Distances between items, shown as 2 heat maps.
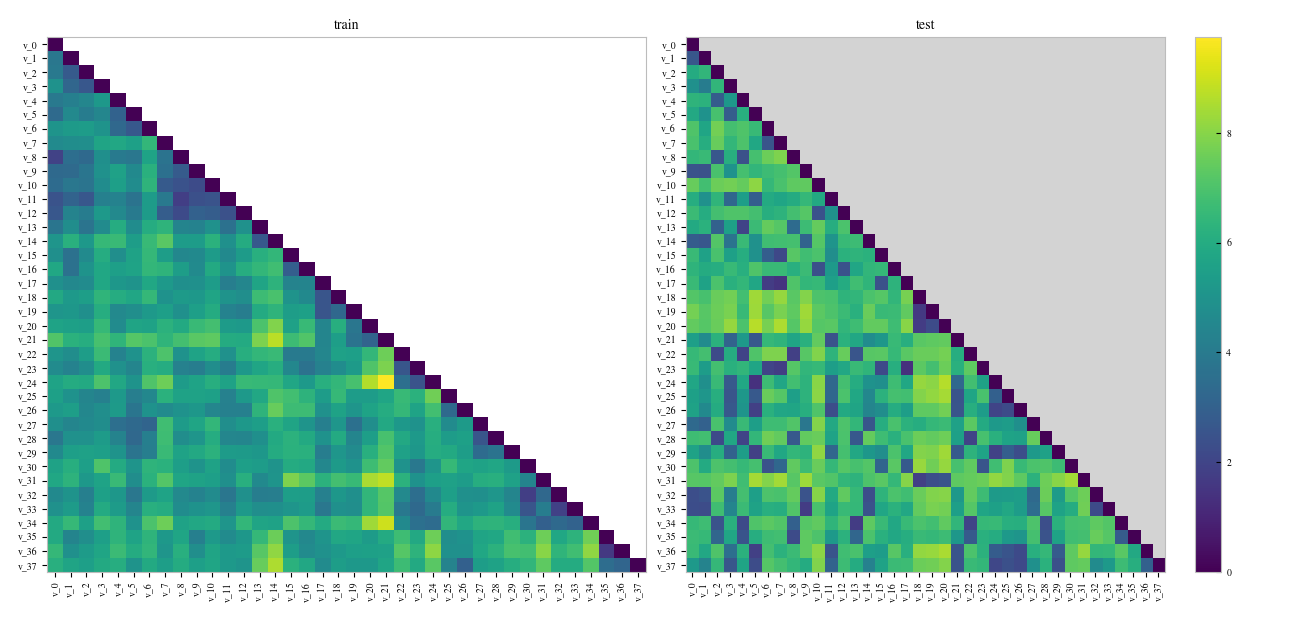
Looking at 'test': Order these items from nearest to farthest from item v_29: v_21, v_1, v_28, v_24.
v_24, v_21, v_1, v_28
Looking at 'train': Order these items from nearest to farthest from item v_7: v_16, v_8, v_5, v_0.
v_8, v_0, v_5, v_16
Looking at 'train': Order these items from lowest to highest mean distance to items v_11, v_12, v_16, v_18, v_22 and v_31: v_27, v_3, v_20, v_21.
v_27, v_3, v_20, v_21
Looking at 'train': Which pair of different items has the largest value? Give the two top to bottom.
v_21, v_24
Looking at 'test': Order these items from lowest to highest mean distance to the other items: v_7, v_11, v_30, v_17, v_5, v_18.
v_11, v_5, v_17, v_7, v_30, v_18
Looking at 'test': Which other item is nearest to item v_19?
v_18
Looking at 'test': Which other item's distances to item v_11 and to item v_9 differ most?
v_36
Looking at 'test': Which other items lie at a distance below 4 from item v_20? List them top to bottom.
v_18, v_19, v_31
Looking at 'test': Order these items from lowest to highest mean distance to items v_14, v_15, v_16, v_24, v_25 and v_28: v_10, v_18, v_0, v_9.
v_0, v_9, v_10, v_18
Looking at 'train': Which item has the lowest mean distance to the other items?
v_11
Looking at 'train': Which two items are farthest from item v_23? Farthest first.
v_21, v_20
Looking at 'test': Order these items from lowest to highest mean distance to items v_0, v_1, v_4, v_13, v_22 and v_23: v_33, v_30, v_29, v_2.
v_2, v_33, v_29, v_30
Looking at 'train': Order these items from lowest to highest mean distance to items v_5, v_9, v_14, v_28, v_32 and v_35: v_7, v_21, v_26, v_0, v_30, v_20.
v_0, v_30, v_26, v_7, v_20, v_21
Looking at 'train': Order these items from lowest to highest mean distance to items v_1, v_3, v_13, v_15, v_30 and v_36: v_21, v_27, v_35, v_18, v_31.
v_35, v_27, v_18, v_31, v_21
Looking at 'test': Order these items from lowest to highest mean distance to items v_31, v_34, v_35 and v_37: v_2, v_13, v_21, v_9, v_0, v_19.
v_13, v_2, v_21, v_19, v_0, v_9
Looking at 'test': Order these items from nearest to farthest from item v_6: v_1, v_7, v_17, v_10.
v_17, v_7, v_1, v_10
